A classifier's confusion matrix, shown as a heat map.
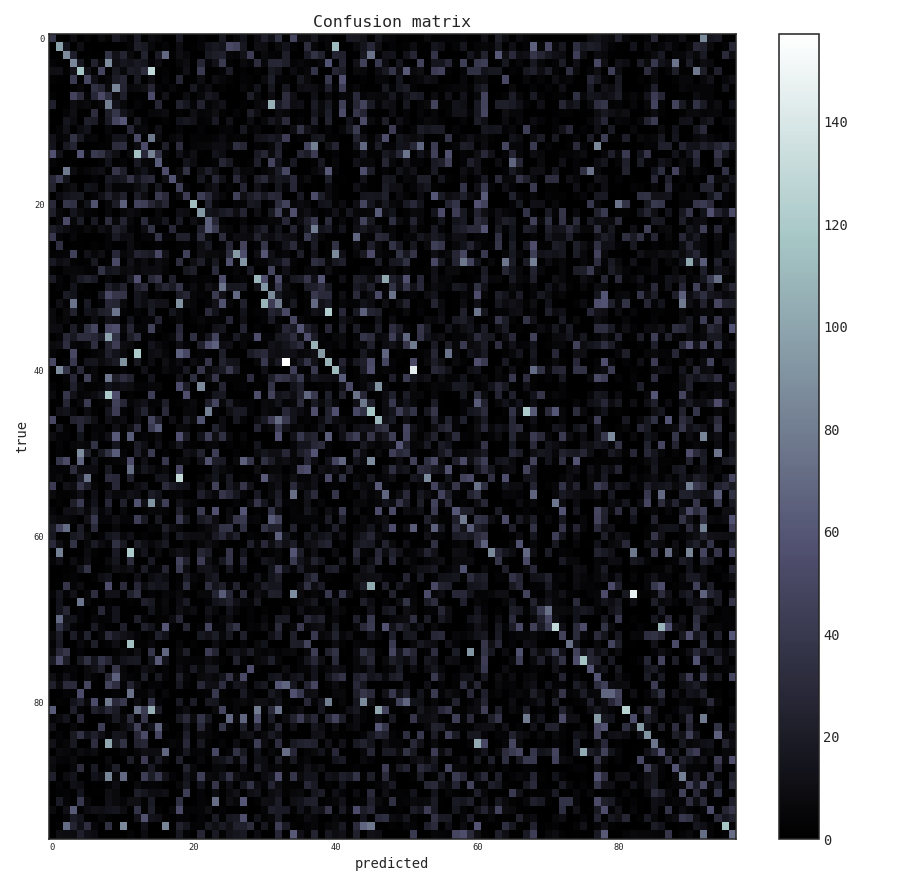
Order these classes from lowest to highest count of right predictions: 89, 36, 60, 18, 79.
60, 18, 36, 79, 89
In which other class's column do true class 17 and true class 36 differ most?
8
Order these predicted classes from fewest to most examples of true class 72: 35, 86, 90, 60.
35, 60, 86, 90
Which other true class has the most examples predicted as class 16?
95
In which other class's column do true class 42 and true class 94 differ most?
21
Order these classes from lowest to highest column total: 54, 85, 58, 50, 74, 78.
74, 58, 50, 85, 78, 54
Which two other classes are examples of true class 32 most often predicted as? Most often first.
30, 18
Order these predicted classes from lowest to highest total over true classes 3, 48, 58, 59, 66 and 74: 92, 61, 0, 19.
0, 19, 61, 92
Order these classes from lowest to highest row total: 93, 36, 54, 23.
93, 23, 54, 36
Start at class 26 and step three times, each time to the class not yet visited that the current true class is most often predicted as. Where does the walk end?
45
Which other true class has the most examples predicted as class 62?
53
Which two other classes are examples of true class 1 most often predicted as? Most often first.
40, 68
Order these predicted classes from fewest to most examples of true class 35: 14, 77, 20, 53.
20, 53, 77, 14
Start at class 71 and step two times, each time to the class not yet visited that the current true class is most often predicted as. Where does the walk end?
75
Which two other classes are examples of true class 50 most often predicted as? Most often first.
4, 94
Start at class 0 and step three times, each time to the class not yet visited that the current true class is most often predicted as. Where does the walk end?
37
